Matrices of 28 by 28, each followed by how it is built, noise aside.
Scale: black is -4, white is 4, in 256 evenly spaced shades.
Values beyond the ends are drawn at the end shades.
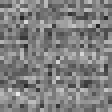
blocks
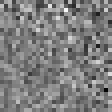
upper triangular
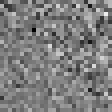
upper triangular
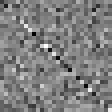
diagonal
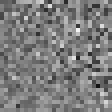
upper triangular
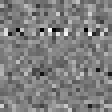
uneven rows
